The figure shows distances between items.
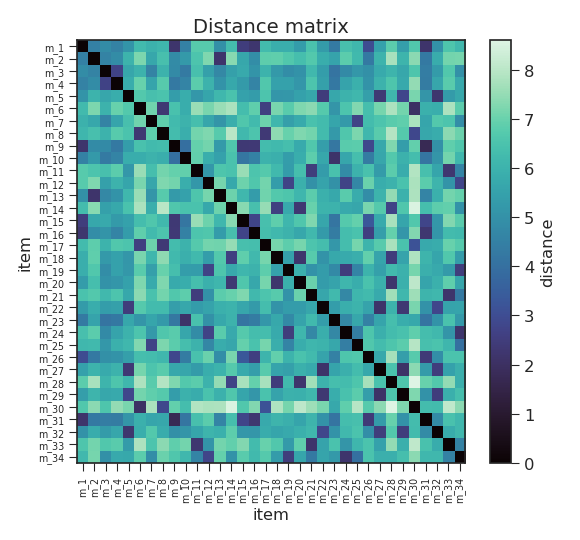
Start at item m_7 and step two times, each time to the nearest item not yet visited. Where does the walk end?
m_34
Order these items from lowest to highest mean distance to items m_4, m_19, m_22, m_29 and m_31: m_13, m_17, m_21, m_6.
m_13, m_21, m_17, m_6
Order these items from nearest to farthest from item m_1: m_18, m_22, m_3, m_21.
m_3, m_22, m_18, m_21
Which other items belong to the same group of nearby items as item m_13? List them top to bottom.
m_2
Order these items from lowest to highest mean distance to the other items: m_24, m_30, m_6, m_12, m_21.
m_24, m_12, m_21, m_6, m_30
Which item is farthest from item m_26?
m_28
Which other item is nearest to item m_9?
m_31
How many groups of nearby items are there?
10
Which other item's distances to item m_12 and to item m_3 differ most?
m_4
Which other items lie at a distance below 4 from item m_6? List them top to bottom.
m_8, m_17, m_30
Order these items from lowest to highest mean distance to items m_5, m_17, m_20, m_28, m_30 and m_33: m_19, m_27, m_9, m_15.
m_27, m_19, m_9, m_15
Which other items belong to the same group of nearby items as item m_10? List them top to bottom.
m_23
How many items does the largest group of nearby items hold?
6
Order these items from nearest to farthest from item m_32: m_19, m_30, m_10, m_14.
m_10, m_19, m_30, m_14
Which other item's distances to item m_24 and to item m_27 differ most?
m_29
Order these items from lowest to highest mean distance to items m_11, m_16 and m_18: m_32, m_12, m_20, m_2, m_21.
m_20, m_21, m_32, m_12, m_2
